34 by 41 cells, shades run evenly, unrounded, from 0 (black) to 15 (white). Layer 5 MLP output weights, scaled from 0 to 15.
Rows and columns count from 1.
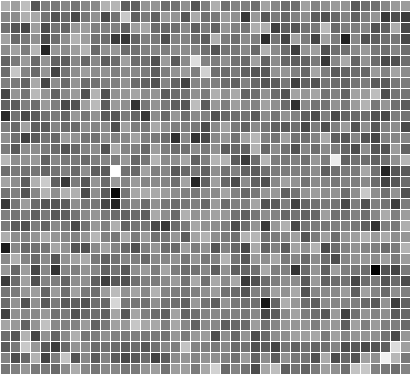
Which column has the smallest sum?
25
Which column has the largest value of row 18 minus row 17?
7
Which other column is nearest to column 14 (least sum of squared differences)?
15
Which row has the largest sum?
22
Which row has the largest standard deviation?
33
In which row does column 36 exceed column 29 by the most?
34
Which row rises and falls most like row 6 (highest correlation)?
2
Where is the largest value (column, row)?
12, 16
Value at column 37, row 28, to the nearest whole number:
6
